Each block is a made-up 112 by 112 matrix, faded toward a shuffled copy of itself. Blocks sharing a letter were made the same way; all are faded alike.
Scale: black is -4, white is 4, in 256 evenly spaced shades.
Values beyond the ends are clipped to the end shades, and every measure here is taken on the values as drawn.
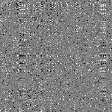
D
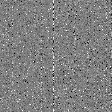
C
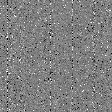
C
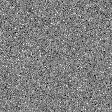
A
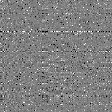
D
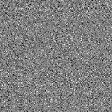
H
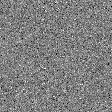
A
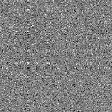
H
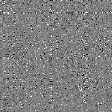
D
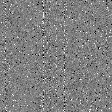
C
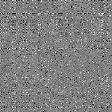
D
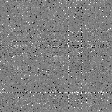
D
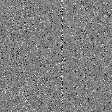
C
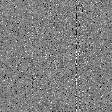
C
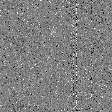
C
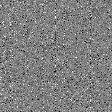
C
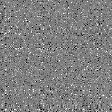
D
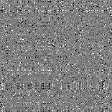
D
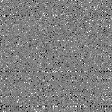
D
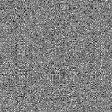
H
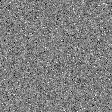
A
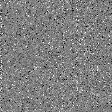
C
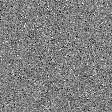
A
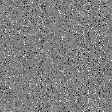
C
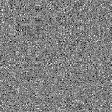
H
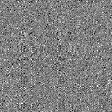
H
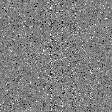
C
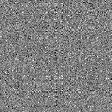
H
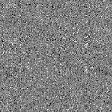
H
